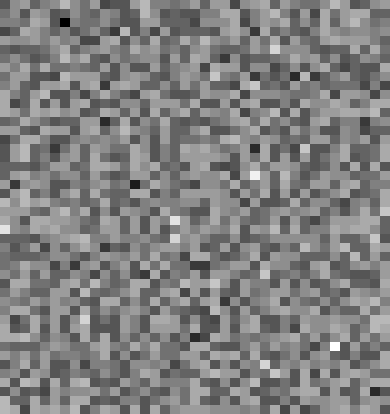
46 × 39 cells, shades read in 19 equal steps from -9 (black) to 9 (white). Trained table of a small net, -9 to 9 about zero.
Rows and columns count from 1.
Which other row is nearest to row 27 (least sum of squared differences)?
7
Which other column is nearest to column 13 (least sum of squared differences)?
17
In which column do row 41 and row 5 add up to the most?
21
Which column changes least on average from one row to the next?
18
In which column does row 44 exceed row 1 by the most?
24
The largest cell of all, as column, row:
34, 39
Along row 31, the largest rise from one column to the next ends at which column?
16
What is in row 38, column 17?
1
